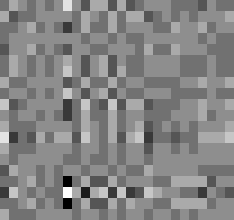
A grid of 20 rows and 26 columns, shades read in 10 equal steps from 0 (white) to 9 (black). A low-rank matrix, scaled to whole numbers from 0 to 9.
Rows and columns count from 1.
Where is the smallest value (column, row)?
8, 18
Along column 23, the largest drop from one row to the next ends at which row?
19
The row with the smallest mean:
13
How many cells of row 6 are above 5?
2
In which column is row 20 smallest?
1
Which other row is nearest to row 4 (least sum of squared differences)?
16
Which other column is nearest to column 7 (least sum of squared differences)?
5
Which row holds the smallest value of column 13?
10
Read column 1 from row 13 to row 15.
1 3 4
